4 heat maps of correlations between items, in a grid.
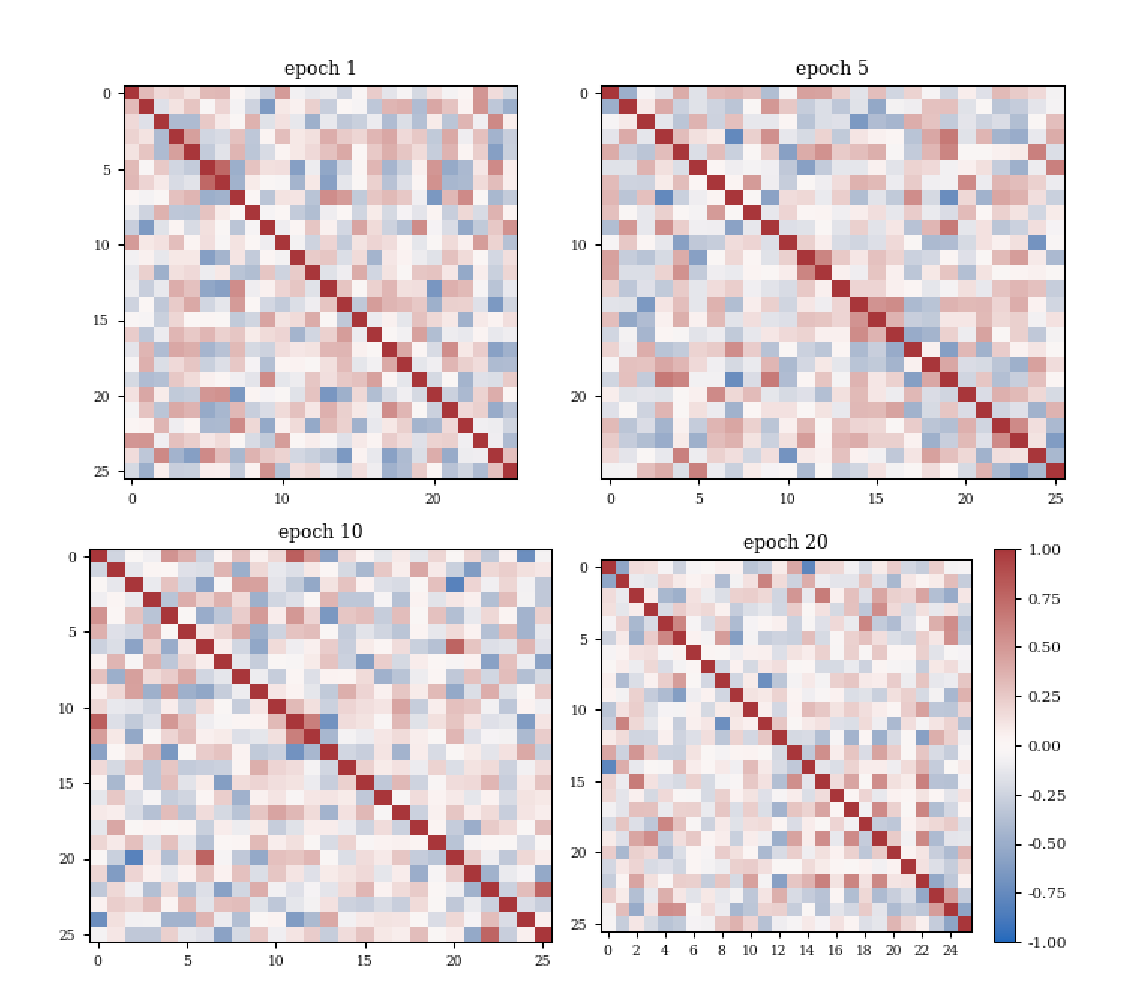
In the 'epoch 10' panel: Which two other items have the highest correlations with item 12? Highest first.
11, 0
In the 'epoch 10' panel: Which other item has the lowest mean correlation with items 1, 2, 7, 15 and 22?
20
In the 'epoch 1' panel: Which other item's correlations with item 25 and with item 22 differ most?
9
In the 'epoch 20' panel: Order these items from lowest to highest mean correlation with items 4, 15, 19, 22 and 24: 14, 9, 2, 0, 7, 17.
9, 7, 0, 14, 2, 17
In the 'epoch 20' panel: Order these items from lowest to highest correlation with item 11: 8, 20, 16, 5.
8, 20, 5, 16
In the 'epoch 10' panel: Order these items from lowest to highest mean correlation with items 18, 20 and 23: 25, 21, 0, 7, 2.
2, 21, 0, 25, 7
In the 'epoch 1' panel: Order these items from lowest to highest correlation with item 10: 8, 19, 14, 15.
14, 19, 8, 15
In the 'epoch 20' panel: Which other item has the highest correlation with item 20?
25
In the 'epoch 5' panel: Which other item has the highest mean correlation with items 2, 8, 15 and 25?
5
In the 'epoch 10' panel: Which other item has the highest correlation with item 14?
9
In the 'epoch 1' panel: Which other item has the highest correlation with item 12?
15
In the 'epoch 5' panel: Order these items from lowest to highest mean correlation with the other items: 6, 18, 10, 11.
10, 18, 11, 6
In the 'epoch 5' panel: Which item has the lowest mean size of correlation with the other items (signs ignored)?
8
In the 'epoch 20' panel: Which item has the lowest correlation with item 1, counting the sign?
0
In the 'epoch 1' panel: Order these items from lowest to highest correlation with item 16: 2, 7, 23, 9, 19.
2, 23, 9, 7, 19
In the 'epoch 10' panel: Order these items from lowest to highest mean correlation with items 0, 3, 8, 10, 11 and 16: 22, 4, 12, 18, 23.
22, 18, 23, 4, 12
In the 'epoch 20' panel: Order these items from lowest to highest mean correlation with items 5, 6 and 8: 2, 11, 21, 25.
11, 2, 21, 25
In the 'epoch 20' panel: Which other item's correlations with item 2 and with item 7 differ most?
15
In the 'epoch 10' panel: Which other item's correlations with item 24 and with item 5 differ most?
0
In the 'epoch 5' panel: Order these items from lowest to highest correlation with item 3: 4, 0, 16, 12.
0, 16, 12, 4
